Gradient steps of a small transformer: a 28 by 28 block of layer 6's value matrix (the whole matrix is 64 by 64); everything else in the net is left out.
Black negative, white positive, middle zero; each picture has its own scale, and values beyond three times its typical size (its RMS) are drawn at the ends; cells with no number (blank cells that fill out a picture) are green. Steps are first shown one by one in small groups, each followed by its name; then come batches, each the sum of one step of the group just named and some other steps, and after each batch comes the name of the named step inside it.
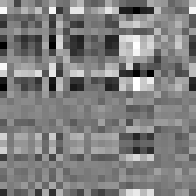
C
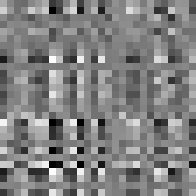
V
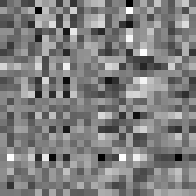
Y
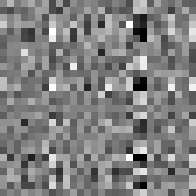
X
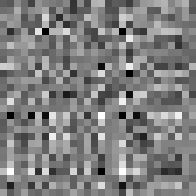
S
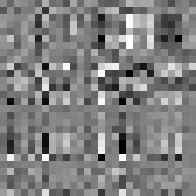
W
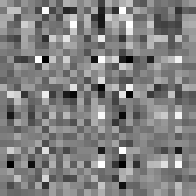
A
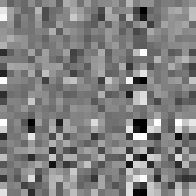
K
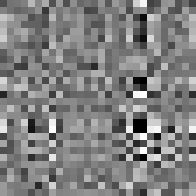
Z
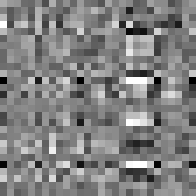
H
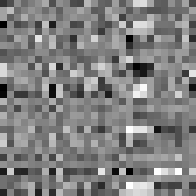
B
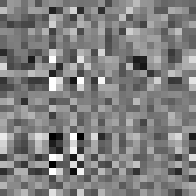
V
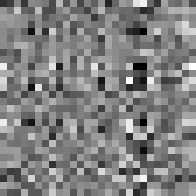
K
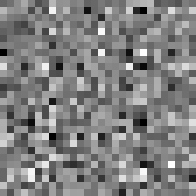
K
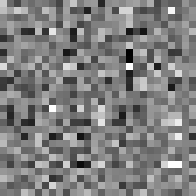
A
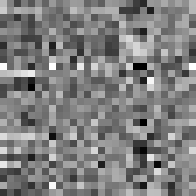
C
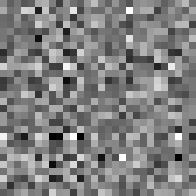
Y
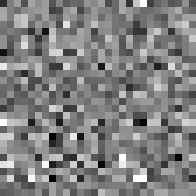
Y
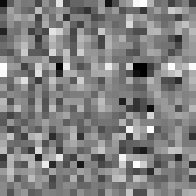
W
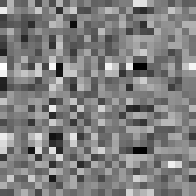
C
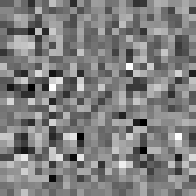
S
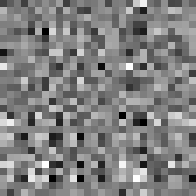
S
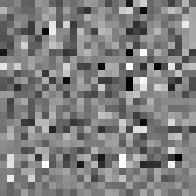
Y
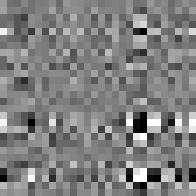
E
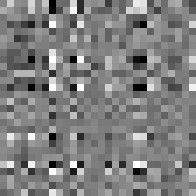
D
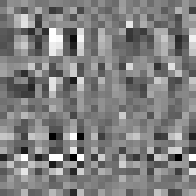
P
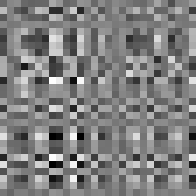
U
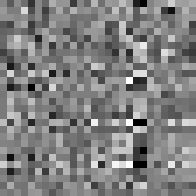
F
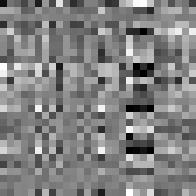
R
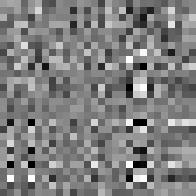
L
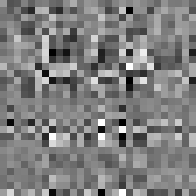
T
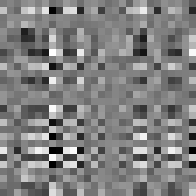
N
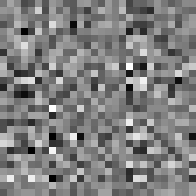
L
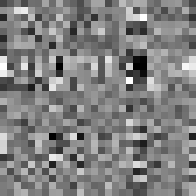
F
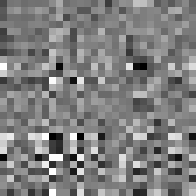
P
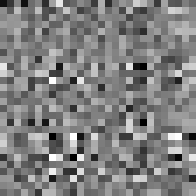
R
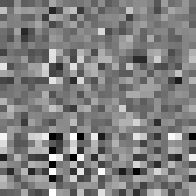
N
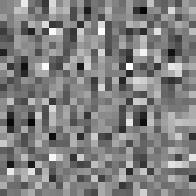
P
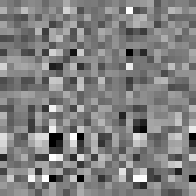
E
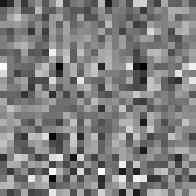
P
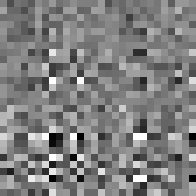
E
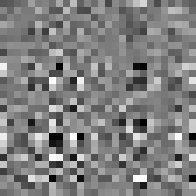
U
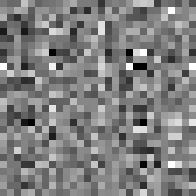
T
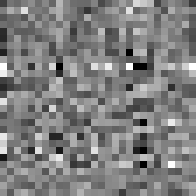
F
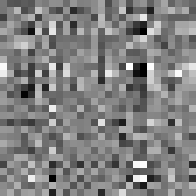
T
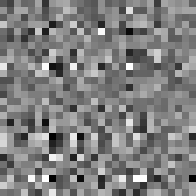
E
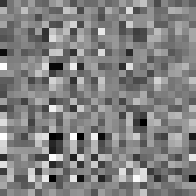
U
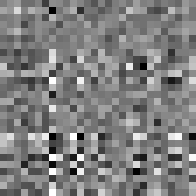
D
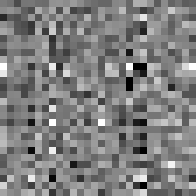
T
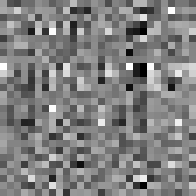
T
